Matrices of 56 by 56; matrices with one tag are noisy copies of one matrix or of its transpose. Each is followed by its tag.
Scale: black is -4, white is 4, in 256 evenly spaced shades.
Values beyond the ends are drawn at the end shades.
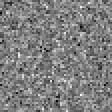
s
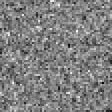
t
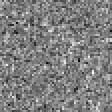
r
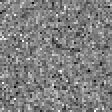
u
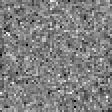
t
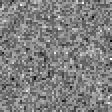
u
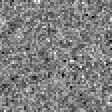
u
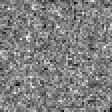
t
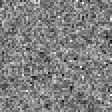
u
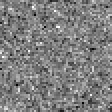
t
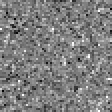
r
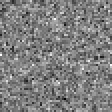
s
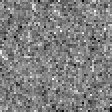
t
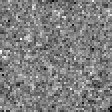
t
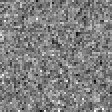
u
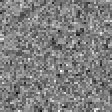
u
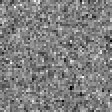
u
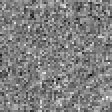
r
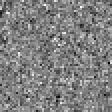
s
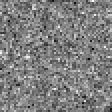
t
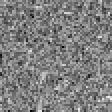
r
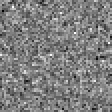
s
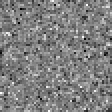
t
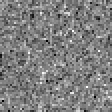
r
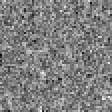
r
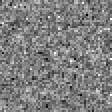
u
